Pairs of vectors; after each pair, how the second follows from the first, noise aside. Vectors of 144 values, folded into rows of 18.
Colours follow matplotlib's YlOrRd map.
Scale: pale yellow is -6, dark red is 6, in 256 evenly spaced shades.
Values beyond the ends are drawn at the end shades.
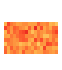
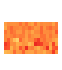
reversed, partly zeroed.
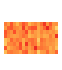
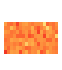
negated, partly zeroed.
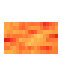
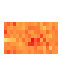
negated, partly zeroed.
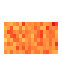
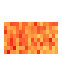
reversed.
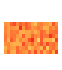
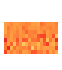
wrapped around, negated, partly zeroed.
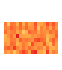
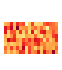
reversed, negated, scaled up.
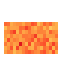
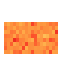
wrapped around, negated, partly zeroed.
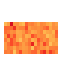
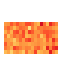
reversed.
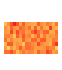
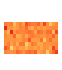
reversed, negated, partly zeroed.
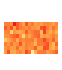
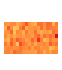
reversed, negated, partly zeroed.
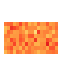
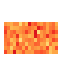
negated.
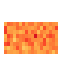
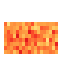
reversed.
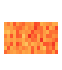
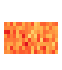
negated.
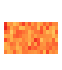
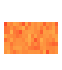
shrunk.
